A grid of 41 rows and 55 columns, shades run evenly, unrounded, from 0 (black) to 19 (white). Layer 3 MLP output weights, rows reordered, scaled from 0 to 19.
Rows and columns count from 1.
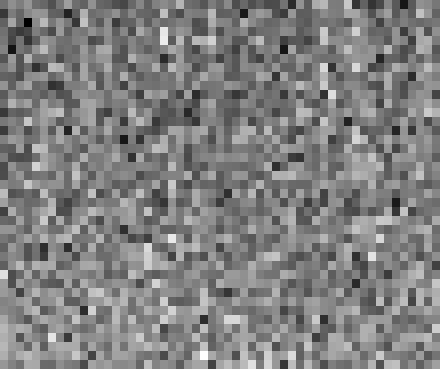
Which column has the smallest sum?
9
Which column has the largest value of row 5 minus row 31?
21
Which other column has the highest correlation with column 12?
19
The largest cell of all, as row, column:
40, 26
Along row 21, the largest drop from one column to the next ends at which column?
23
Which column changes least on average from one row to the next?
14
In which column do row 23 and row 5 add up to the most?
25
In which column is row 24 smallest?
50
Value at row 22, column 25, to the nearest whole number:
13
